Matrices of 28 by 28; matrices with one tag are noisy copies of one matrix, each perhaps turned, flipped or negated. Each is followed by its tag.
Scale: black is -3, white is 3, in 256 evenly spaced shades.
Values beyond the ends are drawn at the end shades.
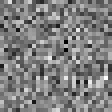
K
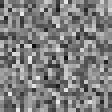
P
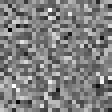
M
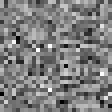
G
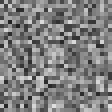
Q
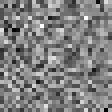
Q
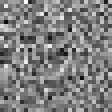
Q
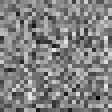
K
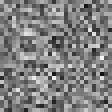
K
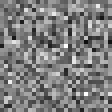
K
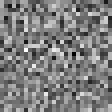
M
